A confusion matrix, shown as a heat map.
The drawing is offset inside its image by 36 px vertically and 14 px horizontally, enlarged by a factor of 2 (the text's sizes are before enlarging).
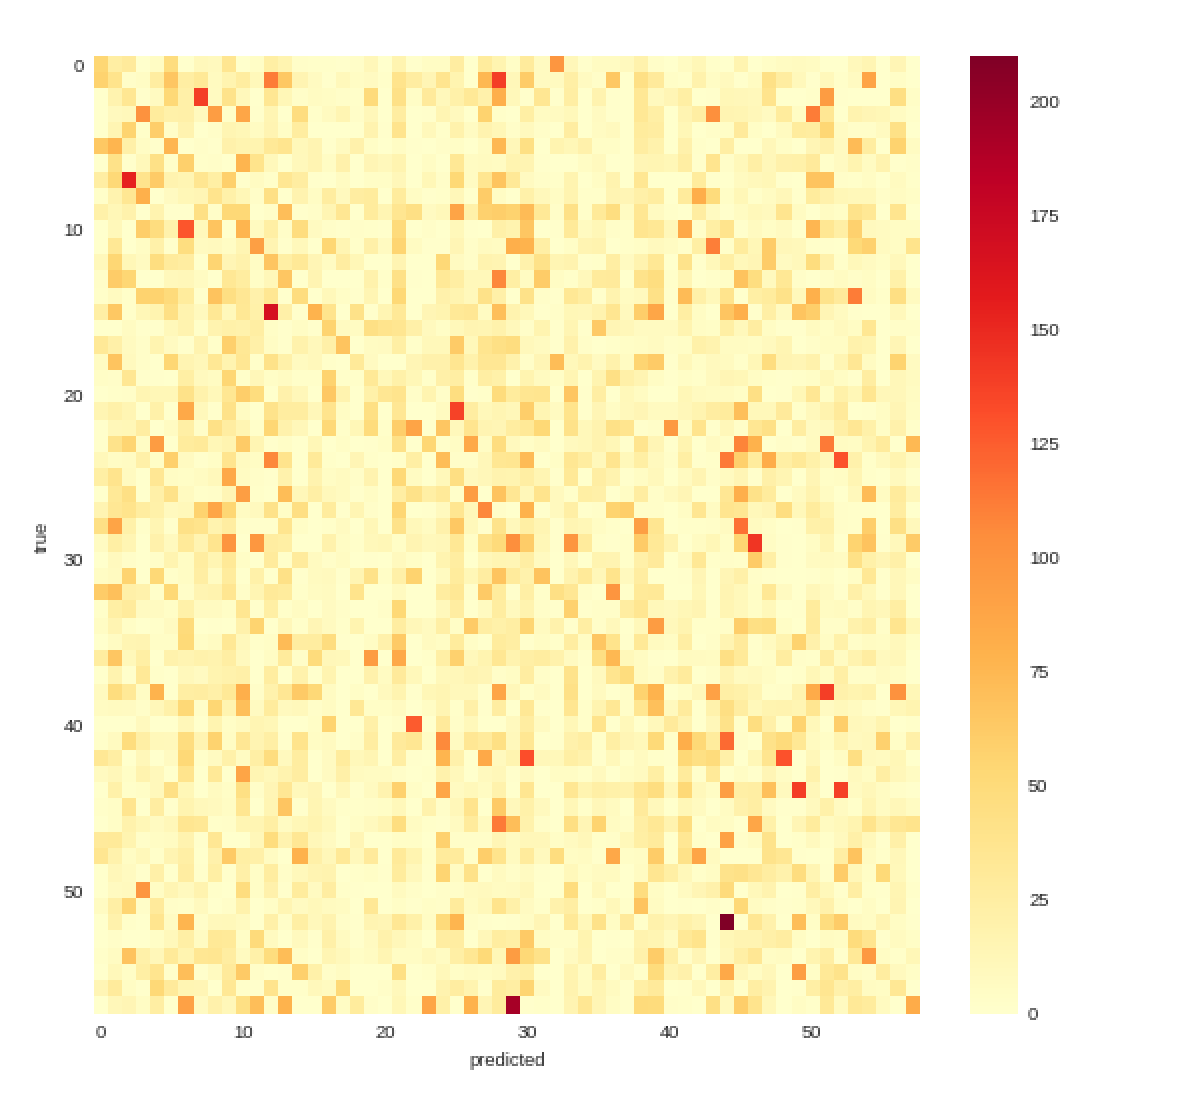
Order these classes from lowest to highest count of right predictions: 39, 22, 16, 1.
1, 16, 39, 22
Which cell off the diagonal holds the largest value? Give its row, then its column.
52, 44
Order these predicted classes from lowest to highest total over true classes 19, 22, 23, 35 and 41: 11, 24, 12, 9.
11, 12, 9, 24
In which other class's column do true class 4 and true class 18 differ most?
32
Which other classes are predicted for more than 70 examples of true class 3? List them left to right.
8, 10, 43, 50
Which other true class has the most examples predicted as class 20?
16
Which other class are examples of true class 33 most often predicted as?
21
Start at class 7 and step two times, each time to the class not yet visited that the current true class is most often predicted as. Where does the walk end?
51
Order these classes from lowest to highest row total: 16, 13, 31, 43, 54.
43, 16, 31, 13, 54
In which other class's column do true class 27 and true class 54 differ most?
29
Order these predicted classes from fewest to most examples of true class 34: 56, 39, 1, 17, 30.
17, 1, 56, 30, 39
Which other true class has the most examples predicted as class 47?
24
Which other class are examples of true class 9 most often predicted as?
25
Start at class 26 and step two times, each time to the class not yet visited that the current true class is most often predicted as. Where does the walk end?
6
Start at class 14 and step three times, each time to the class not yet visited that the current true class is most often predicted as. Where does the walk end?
46
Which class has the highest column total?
28
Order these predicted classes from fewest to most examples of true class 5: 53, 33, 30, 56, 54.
33, 54, 30, 56, 53
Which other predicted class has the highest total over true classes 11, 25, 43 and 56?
30
